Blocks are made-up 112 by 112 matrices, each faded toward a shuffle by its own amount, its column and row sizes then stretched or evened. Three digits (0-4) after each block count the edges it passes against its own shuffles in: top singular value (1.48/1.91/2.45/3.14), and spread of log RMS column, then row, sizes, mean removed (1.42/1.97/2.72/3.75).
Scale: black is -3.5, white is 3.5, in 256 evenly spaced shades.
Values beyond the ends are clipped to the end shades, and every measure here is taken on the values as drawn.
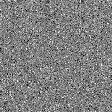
1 0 0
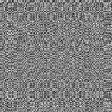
4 2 3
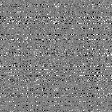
1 2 4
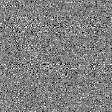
1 1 3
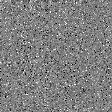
1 1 0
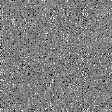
2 2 1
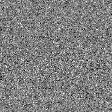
0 0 2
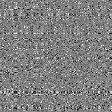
3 0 3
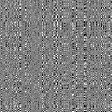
4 4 2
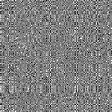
4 3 1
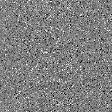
1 2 1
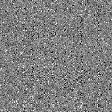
2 2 0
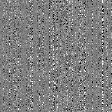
1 4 0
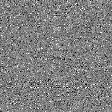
2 0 2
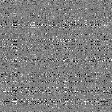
2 2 4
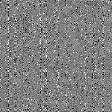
3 3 0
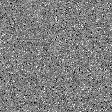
0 0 0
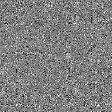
1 2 2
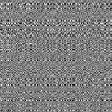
4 2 4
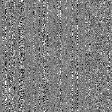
1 4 0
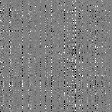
3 4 2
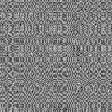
4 2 0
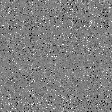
0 1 2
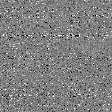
0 1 3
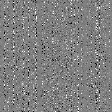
1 4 0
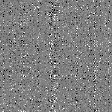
2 3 1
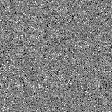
2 0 0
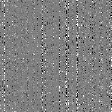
2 4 1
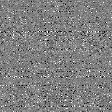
2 1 3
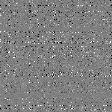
0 2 3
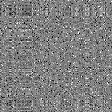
3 0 0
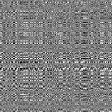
4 2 4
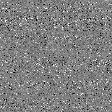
0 0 3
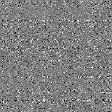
2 2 3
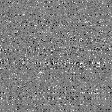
2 0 3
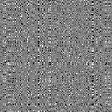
4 3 2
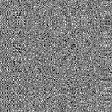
3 2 1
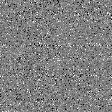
1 1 2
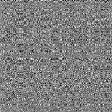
3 1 3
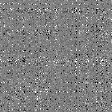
0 3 3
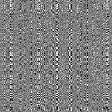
4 4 2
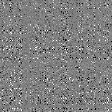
1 3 3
